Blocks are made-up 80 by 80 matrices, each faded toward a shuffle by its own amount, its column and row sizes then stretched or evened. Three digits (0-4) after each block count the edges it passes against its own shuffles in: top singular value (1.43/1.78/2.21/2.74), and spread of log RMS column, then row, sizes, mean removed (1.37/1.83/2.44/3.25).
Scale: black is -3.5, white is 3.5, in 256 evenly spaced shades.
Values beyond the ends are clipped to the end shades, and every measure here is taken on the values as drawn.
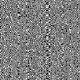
3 3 0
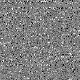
1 1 3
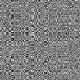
4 3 2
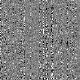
1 4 1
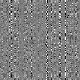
4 4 1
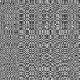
4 4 0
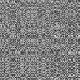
4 2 2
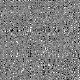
2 3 2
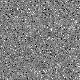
0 0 2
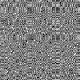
4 1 1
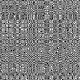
4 1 1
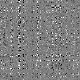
1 4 3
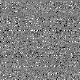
0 1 3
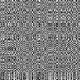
4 4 3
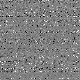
1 1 3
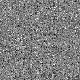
1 1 0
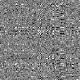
3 2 3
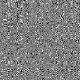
3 3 2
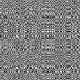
4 2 4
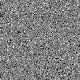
1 0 0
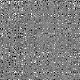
2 3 3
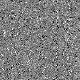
1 2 0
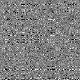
3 1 3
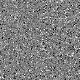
1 1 1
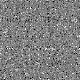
1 1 2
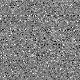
1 0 2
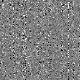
0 3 1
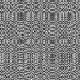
4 3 0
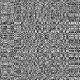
4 2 3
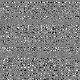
1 2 4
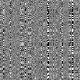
4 4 0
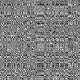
4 0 3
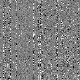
2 4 0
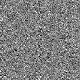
1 2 0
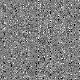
0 3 1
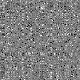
3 1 1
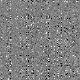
0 3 2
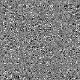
1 2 2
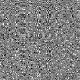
3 2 0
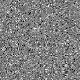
2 1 0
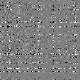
1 3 4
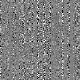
2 4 1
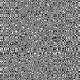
4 1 2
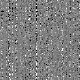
2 4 1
